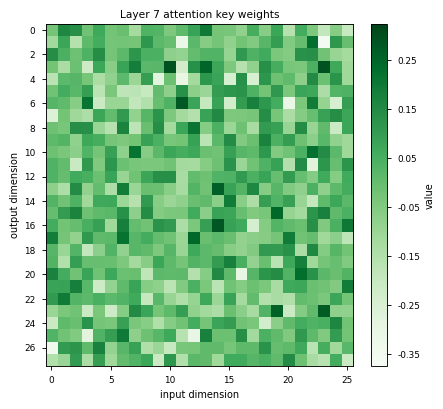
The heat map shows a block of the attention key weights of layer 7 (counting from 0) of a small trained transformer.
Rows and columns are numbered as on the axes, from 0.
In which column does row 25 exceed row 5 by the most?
6
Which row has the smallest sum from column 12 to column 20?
22
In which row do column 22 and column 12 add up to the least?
11
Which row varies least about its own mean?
12
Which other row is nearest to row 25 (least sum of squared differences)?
7
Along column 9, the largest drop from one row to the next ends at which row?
4
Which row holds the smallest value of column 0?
26
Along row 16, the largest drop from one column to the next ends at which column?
17
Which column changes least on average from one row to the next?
1
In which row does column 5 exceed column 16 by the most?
20
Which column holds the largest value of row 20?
21
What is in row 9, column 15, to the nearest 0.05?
0.15
